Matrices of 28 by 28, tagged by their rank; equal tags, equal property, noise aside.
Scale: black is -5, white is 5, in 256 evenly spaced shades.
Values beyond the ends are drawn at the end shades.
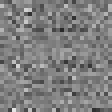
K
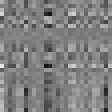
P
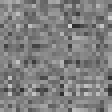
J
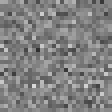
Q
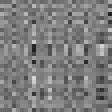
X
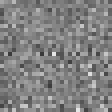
K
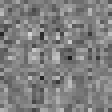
J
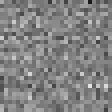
K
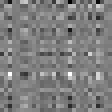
P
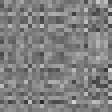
X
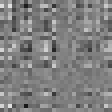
P
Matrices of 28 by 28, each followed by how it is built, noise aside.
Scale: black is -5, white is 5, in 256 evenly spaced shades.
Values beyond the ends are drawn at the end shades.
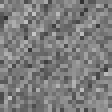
Hankel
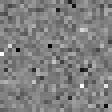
sparse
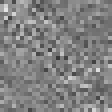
block diagonal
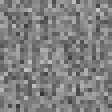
blocks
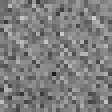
Toeplitz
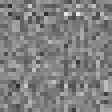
low rank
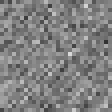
Hankel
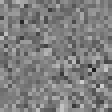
block diagonal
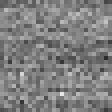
blocks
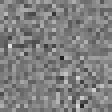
block diagonal
